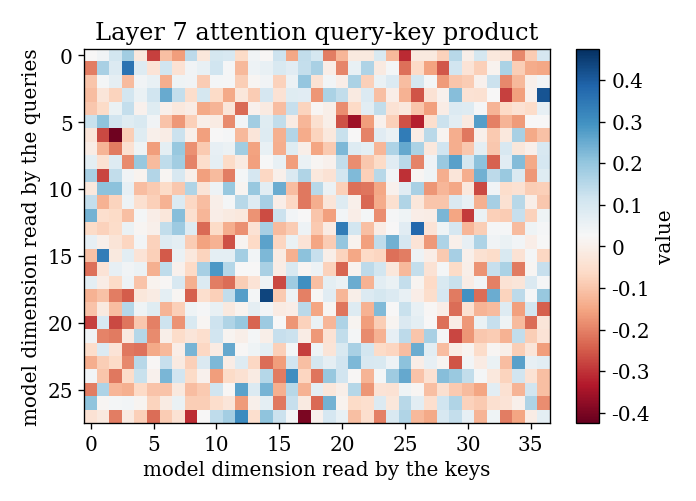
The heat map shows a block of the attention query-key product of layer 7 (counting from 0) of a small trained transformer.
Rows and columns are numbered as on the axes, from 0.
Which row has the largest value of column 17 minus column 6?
15
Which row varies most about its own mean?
18
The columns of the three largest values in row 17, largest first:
17, 21, 16
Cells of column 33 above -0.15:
25
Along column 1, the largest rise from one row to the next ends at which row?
10
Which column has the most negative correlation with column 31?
11
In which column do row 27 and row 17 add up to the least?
8
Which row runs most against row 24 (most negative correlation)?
0
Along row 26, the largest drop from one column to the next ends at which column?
36
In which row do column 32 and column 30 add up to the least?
12
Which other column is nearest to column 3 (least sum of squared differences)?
13
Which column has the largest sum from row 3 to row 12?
7
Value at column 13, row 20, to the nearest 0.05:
-0.25
